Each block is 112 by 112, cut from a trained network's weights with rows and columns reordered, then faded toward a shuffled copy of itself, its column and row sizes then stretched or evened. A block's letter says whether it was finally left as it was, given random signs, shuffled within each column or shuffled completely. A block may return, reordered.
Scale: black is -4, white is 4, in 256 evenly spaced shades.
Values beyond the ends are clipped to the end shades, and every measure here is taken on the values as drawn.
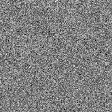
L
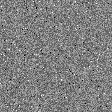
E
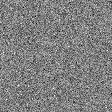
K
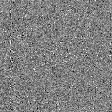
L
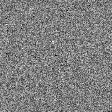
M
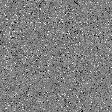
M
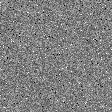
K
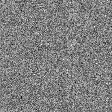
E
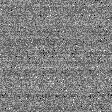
L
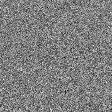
M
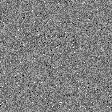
M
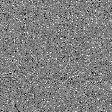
L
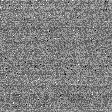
L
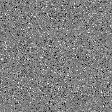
M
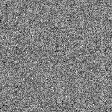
L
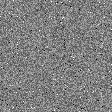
E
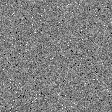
K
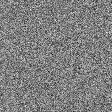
E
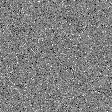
K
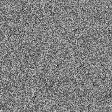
M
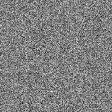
L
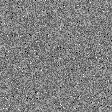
M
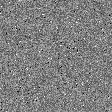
K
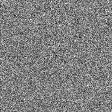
M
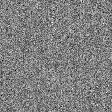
E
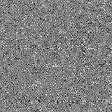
L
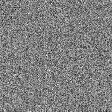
L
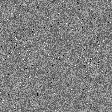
E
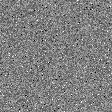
K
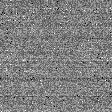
L
